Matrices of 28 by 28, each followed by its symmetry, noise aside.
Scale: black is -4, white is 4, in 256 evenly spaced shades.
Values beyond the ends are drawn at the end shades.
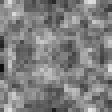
mirrored top to bottom.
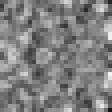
mirrored top to bottom.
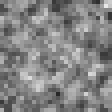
symmetric across the other diagonal.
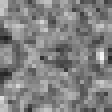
mirrored top to bottom.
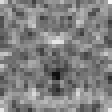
mirrored left to right.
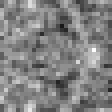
mirrored top to bottom.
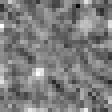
symmetric across the other diagonal.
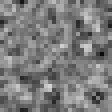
symmetric.
